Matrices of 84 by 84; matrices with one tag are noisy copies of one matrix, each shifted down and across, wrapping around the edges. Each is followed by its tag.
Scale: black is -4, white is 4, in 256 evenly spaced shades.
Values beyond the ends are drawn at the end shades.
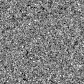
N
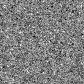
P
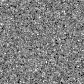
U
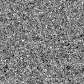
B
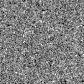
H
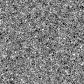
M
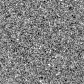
M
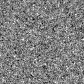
M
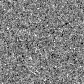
B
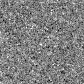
M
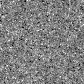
H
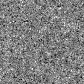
H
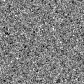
N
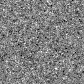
M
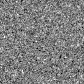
U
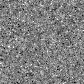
M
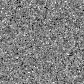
N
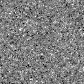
M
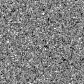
N
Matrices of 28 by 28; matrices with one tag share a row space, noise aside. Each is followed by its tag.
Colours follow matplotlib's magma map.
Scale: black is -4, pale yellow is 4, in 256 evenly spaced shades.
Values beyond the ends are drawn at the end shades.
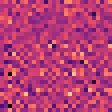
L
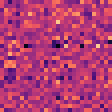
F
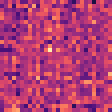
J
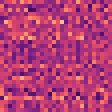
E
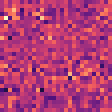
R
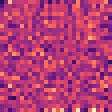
R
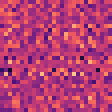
L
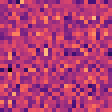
L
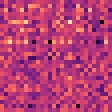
E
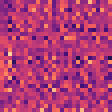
L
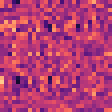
J
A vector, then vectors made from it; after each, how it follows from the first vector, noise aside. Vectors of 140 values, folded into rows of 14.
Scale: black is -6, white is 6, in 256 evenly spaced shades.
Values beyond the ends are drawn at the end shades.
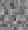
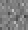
reversed, negated, partly zeroed.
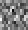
reversed, scaled up.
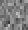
wrapped around, negated.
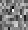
reversed, negated, scaled up.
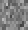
wrapped around, negated.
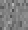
wrapped around, partly zeroed.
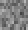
wrapped around.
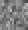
wrapped around, negated.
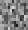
reversed, scaled up.
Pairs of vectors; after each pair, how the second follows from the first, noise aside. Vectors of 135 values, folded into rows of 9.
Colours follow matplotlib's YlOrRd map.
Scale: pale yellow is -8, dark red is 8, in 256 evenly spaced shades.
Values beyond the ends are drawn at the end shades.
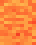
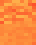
partly zeroed.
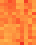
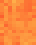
reversed, negated, shrunk.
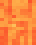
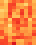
wrapped around, negated, scaled up.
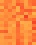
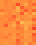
partly zeroed.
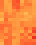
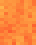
reversed, negated, shrunk.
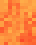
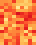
wrapped around, negated, scaled up.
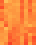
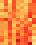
reversed, negated, scaled up.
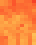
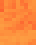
reversed, negated, shrunk.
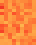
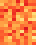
reversed, negated, scaled up.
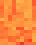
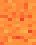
wrapped around, negated, partly zeroed.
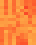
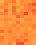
partly zeroed.
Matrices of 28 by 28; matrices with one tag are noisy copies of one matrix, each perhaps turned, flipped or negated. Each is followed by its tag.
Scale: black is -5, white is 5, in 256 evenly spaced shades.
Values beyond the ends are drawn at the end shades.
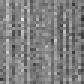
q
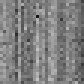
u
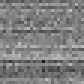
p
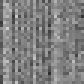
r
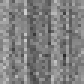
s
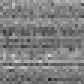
u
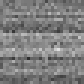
s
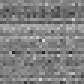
p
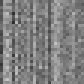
r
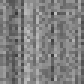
p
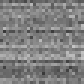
p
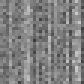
r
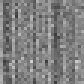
r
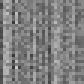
r
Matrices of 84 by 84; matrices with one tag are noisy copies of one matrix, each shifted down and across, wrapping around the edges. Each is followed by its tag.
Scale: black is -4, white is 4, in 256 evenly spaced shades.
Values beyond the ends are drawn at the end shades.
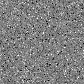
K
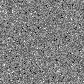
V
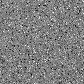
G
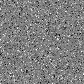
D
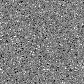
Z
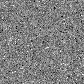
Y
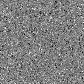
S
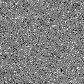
Y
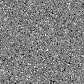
K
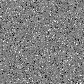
D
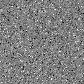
D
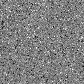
S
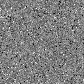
S
